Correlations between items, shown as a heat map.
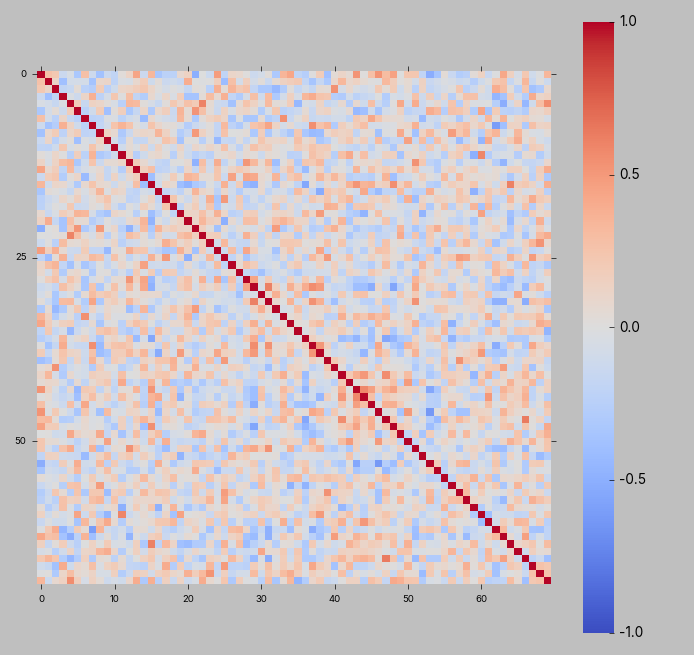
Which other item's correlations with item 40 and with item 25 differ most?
67
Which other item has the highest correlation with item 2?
40
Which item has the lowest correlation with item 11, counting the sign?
59
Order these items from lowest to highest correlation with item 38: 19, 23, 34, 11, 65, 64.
65, 64, 23, 11, 34, 19
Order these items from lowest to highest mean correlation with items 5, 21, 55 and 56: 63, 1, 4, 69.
63, 1, 69, 4
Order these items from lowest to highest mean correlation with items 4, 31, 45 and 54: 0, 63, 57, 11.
63, 57, 11, 0
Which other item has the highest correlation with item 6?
33
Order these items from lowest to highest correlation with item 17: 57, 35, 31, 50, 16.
16, 31, 35, 57, 50
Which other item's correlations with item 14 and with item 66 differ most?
29
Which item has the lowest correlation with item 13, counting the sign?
36
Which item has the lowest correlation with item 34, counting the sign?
56
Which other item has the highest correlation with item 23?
68
